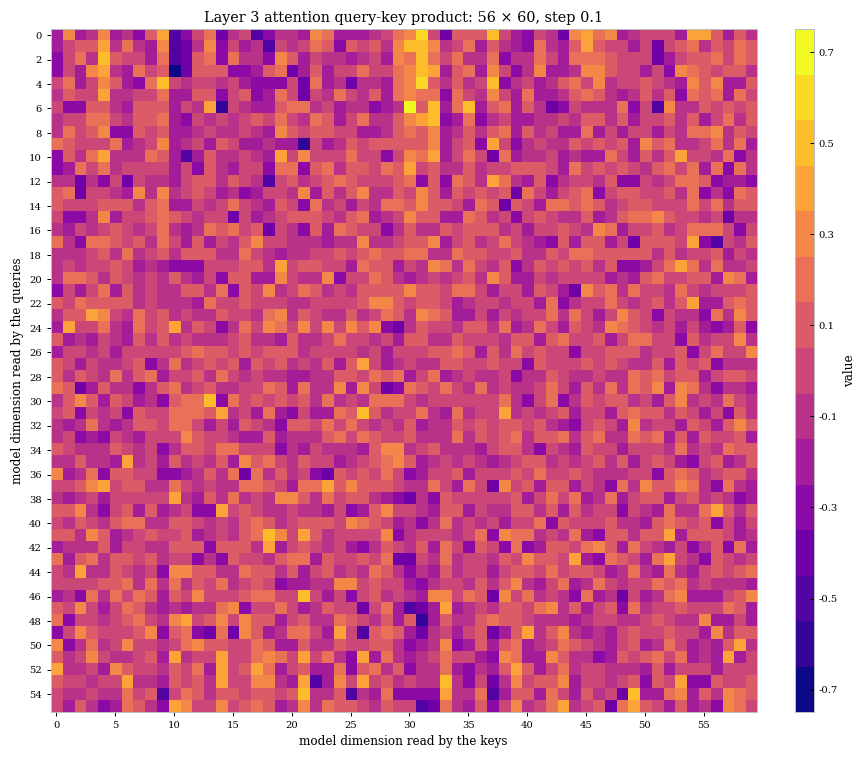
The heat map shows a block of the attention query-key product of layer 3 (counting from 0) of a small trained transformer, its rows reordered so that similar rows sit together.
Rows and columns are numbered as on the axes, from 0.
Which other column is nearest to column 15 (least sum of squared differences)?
5
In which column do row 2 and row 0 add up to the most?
31
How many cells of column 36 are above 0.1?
4
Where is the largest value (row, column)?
6, 30
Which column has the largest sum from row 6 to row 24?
32
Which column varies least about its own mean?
8
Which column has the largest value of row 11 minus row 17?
56
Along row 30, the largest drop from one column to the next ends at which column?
14
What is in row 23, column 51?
-0.3
